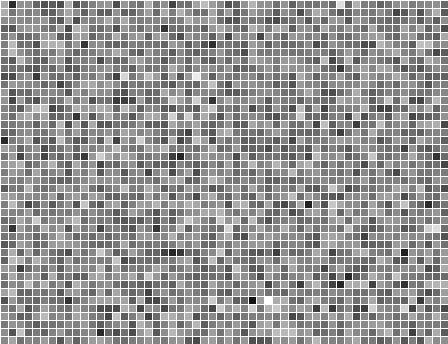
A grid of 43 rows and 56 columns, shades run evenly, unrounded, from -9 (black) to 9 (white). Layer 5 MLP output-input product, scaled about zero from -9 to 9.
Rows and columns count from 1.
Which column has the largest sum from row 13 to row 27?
26
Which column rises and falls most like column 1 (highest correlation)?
21
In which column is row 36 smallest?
43
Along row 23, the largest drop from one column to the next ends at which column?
24
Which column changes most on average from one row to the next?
51
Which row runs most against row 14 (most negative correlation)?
30
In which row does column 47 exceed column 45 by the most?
39
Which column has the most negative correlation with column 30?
54
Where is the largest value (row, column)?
38, 34
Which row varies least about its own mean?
23
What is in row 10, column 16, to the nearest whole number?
6
